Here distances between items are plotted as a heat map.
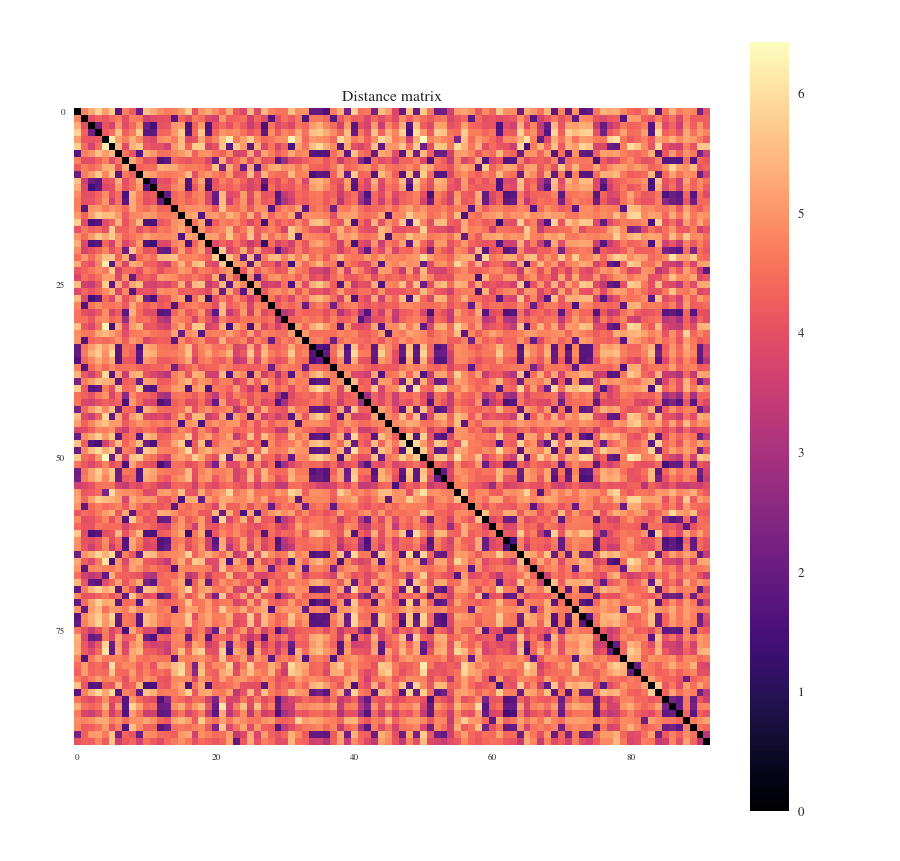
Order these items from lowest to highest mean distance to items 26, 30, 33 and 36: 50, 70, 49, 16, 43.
43, 49, 70, 16, 50
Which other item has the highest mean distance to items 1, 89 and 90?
21
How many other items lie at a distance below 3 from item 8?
4
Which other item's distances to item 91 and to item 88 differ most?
23
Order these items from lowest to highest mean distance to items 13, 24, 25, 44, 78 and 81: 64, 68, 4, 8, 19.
19, 68, 8, 64, 4
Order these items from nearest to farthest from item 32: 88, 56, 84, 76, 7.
56, 7, 76, 84, 88
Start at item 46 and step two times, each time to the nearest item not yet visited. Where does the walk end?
60
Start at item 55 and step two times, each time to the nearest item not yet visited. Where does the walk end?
4
